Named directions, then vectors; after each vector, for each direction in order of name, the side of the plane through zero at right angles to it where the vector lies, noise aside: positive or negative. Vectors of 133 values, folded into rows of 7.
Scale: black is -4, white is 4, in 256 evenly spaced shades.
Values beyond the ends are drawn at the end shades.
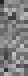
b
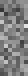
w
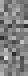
negative, negative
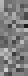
negative, negative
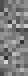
positive, positive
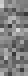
negative, negative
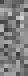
positive, negative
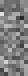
negative, positive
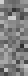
negative, positive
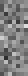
positive, positive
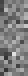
positive, positive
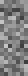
negative, positive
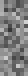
negative, negative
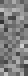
positive, negative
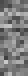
positive, positive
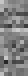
negative, negative
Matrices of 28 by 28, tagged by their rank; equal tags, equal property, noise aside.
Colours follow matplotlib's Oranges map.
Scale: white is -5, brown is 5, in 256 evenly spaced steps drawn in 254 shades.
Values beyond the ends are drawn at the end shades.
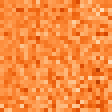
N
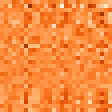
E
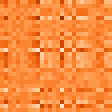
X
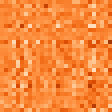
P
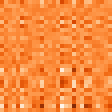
X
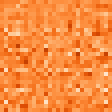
N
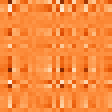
X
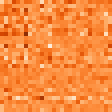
E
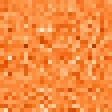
N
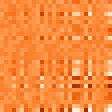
X
